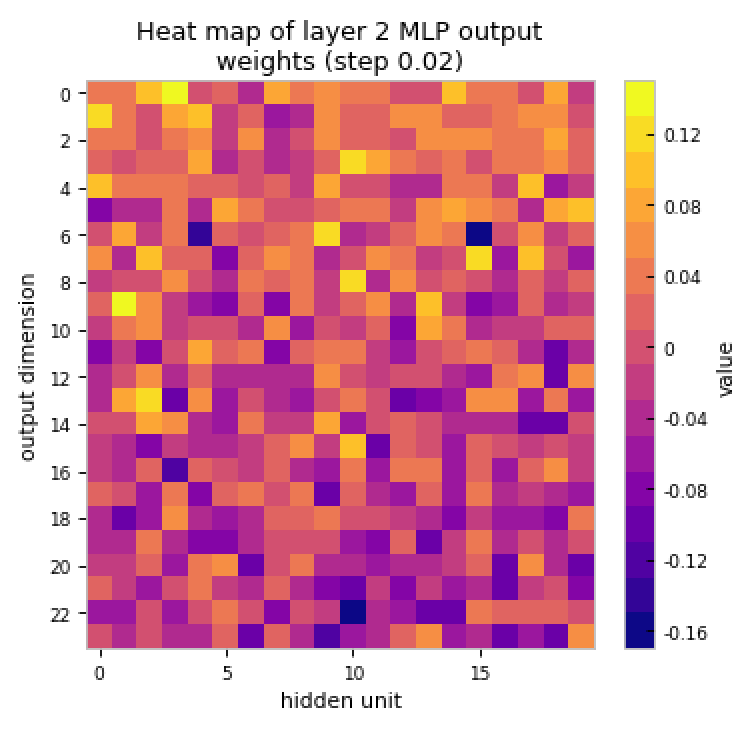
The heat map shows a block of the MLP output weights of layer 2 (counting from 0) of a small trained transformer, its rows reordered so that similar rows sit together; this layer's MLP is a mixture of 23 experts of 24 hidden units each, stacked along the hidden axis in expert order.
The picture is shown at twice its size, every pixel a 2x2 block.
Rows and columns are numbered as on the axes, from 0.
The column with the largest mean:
2
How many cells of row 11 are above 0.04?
1
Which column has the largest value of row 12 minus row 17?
9
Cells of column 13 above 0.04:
7
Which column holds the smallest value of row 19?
13
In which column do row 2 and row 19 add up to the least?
5
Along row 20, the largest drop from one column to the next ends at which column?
6
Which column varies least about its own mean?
8
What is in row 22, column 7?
-0.08
